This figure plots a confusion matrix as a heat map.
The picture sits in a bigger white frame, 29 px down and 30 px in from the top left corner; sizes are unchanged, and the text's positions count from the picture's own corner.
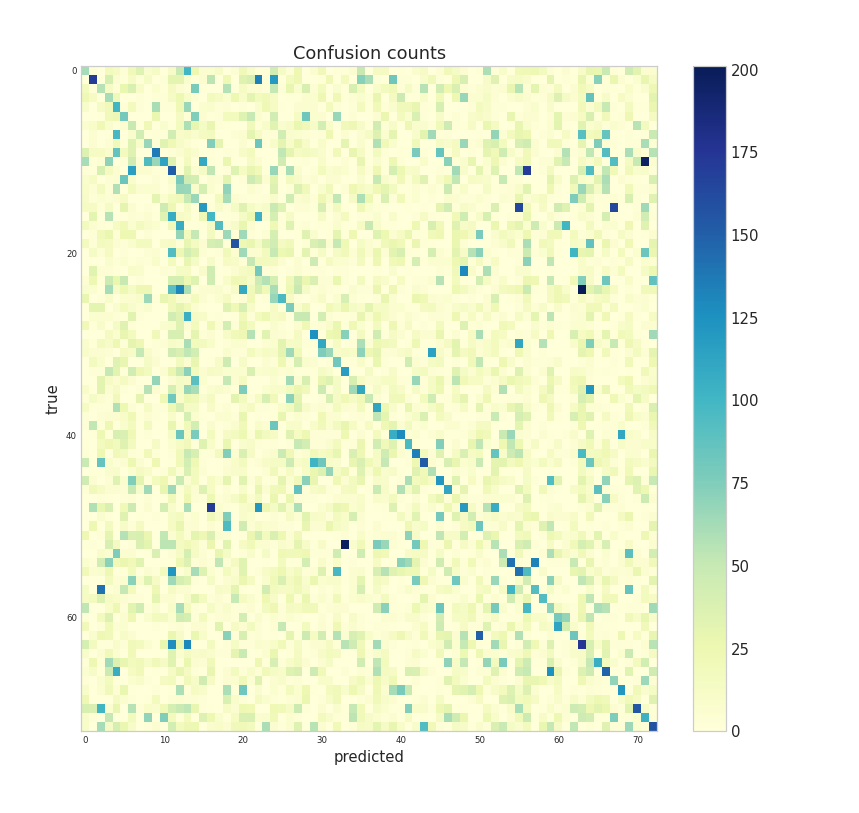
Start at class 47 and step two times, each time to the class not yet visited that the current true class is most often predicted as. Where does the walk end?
59
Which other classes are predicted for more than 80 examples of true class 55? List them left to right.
11, 32, 56
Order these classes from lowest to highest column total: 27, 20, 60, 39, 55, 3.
60, 39, 27, 3, 20, 55
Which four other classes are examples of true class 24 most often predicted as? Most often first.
63, 12, 20, 11
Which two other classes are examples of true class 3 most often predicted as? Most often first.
64, 48
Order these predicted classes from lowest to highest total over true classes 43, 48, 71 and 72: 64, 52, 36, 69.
36, 69, 64, 52
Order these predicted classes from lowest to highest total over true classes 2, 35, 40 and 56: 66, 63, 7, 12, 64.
7, 66, 63, 12, 64
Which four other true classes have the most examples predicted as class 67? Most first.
15, 10, 71, 30
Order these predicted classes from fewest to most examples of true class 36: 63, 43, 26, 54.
54, 43, 63, 26
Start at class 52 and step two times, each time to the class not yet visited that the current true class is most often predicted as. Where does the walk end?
13
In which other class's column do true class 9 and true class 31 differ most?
44
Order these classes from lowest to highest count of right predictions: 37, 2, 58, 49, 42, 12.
49, 2, 12, 58, 37, 42
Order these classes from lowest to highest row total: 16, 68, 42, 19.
16, 68, 19, 42
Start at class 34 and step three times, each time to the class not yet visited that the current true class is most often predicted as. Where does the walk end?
50
